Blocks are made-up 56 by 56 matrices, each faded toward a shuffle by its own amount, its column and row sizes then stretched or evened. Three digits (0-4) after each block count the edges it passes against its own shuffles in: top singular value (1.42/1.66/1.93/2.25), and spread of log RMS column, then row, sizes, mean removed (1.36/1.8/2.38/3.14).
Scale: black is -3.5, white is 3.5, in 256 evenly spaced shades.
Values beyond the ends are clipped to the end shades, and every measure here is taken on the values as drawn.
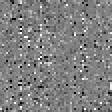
1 3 1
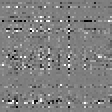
3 2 4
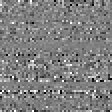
0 0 4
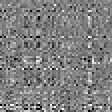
4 2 3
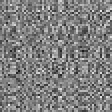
4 1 2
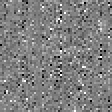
1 3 0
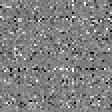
1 1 3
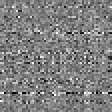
3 0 4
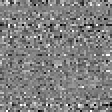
1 0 4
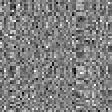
4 2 0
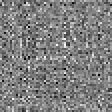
3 2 1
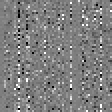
3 4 0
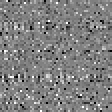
3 0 2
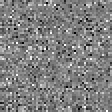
3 0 1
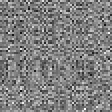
4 2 1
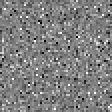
0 1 0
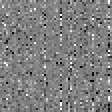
3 3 0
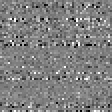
2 0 4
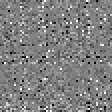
2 2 3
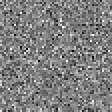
2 0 1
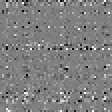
2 2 3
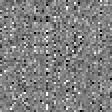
3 3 0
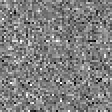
0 1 2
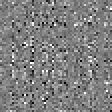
3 3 1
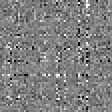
2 3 2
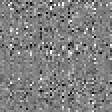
2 3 2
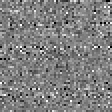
0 1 3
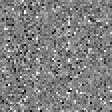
0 1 0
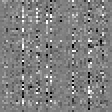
2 4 2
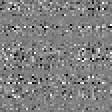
1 1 4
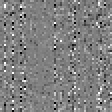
0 4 0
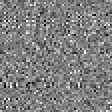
3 1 2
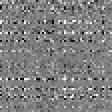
4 2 4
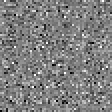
1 0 2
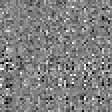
3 2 2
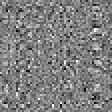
3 2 1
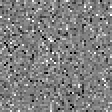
0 0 0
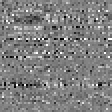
3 0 4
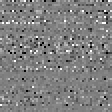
0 1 4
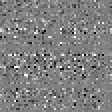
0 2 4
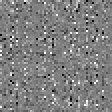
0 3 1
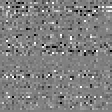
0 1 4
